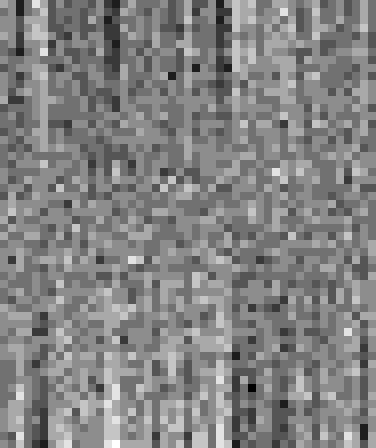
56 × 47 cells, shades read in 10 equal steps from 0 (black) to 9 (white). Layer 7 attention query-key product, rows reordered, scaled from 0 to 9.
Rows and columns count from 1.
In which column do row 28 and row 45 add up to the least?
30
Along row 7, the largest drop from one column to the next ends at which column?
7
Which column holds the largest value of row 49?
15
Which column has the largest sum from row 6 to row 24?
6
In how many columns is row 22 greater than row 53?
12
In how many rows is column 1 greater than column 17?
18
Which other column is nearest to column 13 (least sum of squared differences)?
33
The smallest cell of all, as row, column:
49, 32
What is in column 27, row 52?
5
